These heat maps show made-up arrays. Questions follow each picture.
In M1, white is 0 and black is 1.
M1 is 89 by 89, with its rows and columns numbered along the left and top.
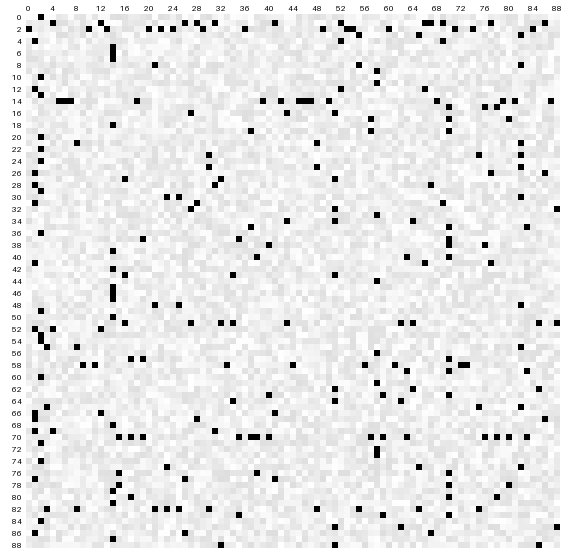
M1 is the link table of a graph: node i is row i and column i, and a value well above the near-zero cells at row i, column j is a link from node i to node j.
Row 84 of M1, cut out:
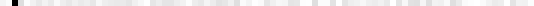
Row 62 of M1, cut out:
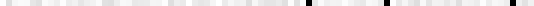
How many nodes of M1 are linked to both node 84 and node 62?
0
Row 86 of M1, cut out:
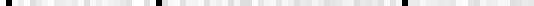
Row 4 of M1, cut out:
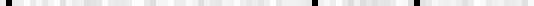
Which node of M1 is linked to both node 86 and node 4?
node 1
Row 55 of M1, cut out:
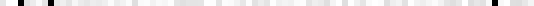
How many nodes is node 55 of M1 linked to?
3
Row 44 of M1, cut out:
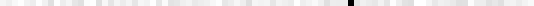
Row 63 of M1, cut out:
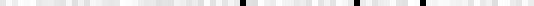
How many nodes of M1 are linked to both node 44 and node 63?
0
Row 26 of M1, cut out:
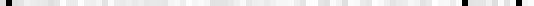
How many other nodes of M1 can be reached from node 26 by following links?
12
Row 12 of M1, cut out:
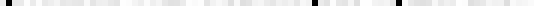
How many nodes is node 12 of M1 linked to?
3
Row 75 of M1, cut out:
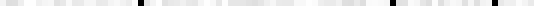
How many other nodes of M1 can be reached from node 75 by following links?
10
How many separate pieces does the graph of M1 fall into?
7
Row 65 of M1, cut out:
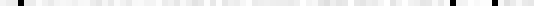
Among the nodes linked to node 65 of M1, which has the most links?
node 82
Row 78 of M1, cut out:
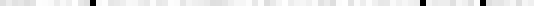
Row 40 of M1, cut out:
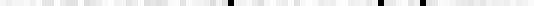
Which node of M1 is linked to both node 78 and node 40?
node 70
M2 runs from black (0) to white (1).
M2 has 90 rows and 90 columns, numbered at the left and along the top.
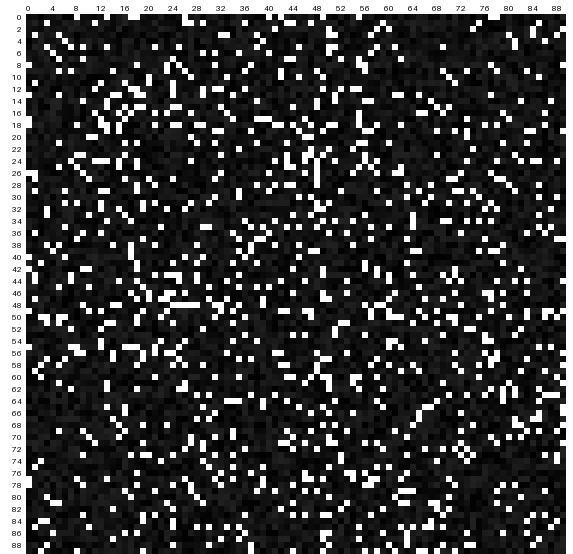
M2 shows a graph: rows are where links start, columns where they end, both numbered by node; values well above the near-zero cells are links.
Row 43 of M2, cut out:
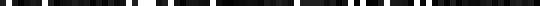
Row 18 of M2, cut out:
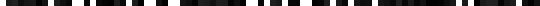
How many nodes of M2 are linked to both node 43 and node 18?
5
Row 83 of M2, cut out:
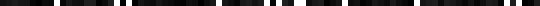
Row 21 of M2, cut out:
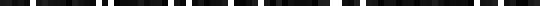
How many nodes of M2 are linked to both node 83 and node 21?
0
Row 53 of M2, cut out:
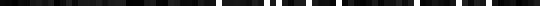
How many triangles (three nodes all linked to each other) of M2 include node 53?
4
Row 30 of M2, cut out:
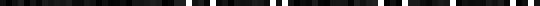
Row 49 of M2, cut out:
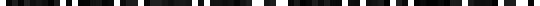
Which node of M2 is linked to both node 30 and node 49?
node 47
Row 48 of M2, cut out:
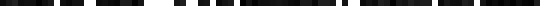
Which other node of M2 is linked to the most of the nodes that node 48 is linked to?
node 78
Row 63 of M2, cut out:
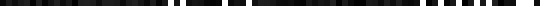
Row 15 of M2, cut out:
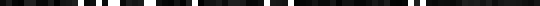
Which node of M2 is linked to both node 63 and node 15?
node 70
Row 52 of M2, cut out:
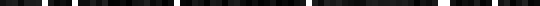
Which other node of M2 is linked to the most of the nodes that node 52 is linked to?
node 24
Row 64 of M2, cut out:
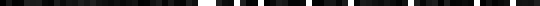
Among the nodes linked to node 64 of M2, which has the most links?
node 58
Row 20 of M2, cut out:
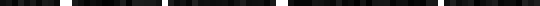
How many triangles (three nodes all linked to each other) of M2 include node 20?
1
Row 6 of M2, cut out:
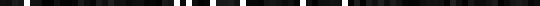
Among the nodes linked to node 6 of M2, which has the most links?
node 50
